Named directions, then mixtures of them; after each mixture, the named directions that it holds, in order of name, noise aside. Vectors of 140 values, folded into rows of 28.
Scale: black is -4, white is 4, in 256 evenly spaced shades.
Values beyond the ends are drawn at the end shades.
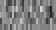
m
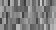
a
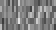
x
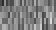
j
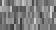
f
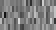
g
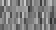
a, j.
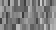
a.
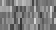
f.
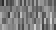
j.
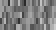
a.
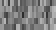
a, g.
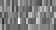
g, x.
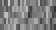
a, g.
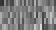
j.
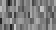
f, m.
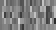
g, m.
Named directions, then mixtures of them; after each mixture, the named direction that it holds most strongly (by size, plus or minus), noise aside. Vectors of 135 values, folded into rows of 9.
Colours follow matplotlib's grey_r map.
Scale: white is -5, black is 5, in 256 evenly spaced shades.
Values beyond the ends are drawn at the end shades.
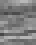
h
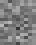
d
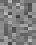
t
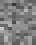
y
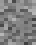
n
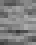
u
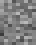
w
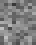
y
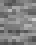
u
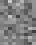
t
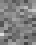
n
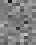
d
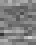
h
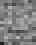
u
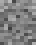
n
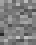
w
